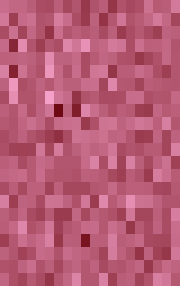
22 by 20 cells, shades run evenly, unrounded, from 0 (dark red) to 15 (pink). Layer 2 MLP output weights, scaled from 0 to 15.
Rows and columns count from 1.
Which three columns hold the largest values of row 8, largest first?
6, 2, 7
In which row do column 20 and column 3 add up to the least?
13
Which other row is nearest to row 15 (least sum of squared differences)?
3
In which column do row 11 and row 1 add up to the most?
20
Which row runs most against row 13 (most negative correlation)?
1
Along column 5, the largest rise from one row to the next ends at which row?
12
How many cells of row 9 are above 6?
16
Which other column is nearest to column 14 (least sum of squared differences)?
8
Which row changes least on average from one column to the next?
15
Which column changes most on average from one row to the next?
10
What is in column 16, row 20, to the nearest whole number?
4
